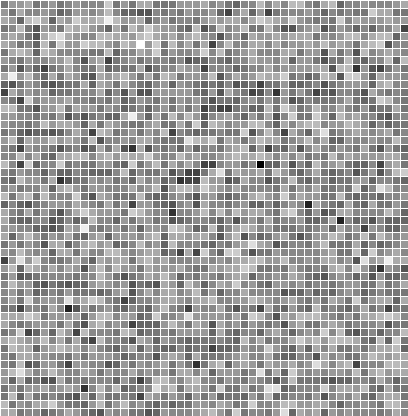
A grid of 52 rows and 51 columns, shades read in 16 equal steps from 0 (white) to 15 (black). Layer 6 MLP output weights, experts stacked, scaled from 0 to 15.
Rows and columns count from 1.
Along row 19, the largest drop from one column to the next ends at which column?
18
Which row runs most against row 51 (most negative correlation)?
29
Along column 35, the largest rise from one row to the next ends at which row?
50
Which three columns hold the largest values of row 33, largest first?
1, 45, 12
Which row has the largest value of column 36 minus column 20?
49
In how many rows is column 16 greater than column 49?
26
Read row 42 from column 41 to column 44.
3 7 4 9
